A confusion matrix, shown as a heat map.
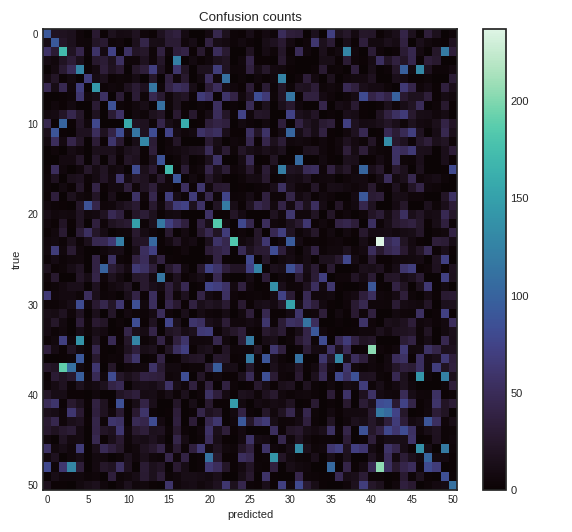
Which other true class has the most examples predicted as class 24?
43
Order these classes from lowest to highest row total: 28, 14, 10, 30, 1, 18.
14, 1, 18, 28, 30, 10
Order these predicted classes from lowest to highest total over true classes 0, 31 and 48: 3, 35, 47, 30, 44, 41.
30, 44, 47, 3, 35, 41
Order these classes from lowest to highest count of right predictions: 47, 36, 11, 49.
49, 47, 11, 36
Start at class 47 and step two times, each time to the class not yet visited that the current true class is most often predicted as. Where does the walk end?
40
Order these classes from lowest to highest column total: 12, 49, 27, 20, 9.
12, 9, 27, 49, 20
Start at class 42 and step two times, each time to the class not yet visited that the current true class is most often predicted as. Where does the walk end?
23
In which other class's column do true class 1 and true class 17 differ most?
19
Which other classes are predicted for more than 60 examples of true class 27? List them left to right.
14, 34, 49
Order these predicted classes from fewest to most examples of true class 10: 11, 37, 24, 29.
24, 11, 29, 37
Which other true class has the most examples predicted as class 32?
21
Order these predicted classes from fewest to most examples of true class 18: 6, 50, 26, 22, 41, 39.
26, 6, 41, 50, 22, 39
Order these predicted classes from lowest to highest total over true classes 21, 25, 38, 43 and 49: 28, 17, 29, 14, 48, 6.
29, 28, 48, 17, 6, 14
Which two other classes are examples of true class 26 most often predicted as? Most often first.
7, 30
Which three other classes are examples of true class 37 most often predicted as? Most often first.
2, 3, 21
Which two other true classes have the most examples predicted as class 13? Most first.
6, 23
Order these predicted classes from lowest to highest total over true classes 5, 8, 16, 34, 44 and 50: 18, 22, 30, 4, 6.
18, 30, 6, 4, 22
